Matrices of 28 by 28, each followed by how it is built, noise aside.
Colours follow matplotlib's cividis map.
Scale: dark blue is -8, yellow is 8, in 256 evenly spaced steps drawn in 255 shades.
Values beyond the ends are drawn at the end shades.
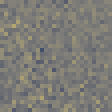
lower triangular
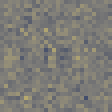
low rank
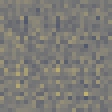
low rank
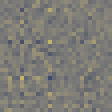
low rank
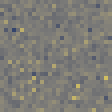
sparse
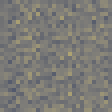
repeating rows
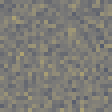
noise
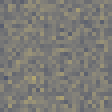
repeating rows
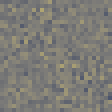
block diagonal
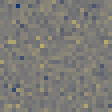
sparse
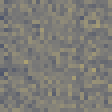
repeating rows
